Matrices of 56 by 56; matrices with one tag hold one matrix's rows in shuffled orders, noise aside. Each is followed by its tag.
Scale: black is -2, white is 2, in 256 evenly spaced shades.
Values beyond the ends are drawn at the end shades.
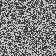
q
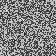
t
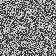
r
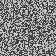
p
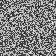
r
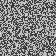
p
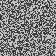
t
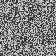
p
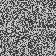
p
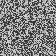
p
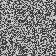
q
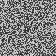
t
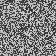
r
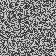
t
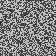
r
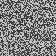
t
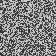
r
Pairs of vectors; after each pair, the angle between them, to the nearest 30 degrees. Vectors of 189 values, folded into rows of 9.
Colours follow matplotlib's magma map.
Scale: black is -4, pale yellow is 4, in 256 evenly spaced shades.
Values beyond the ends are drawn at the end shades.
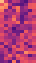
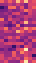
90 degrees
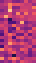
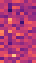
150 degrees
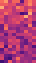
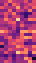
90 degrees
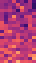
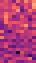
150 degrees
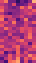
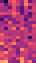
120 degrees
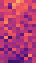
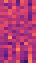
90 degrees
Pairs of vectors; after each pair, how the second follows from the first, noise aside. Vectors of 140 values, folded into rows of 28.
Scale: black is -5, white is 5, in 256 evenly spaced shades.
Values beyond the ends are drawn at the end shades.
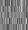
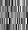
scaled up.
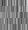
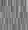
shrunk.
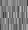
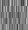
wrapped around.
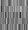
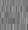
wrapped around, negated, shrunk.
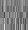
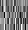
scaled up.
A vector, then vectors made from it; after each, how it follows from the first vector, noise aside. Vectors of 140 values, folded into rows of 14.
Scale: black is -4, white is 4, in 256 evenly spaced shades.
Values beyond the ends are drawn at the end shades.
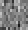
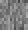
reversed, shrunk.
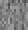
reversed, shrunk.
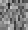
reversed.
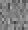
reversed, shrunk.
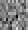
wrapped around.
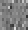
reversed, negated, partly zeroed.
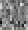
wrapped around.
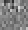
partly zeroed.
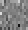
partly zeroed.
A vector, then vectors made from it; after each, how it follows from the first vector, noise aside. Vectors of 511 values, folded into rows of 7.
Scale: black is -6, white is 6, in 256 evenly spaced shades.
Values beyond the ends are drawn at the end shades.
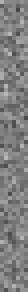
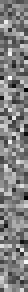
wrapped around, negated, scaled up.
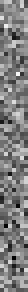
wrapped around, negated, scaled up.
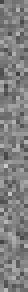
negated.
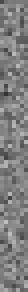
negated.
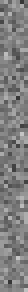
reversed.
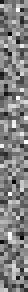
negated, scaled up.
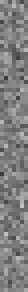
reversed.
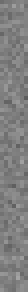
wrapped around, negated, shrunk.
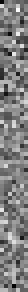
negated, scaled up.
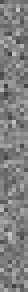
negated.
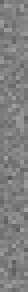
wrapped around, negated, shrunk.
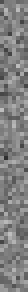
negated.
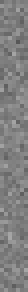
negated, shrunk.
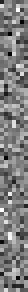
negated, scaled up.
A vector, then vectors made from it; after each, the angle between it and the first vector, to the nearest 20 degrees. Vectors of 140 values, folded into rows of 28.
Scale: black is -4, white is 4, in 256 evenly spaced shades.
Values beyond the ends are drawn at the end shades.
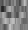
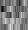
20 degrees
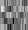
140 degrees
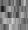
20 degrees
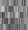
140 degrees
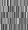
100 degrees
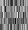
100 degrees
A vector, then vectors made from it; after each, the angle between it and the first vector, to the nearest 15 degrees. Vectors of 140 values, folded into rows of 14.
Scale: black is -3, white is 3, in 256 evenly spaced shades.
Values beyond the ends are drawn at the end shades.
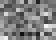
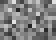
105 degrees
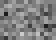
150 degrees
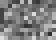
60 degrees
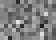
75 degrees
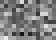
30 degrees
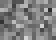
105 degrees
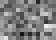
15 degrees
